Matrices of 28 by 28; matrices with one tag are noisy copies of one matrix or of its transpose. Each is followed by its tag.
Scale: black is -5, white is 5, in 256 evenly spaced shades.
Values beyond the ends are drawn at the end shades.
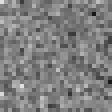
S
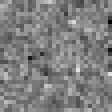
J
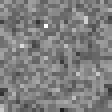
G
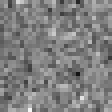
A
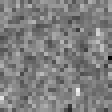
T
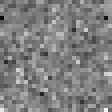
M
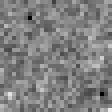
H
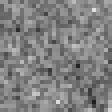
H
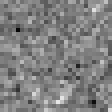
H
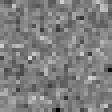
T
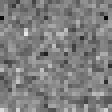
M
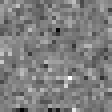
J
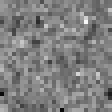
G
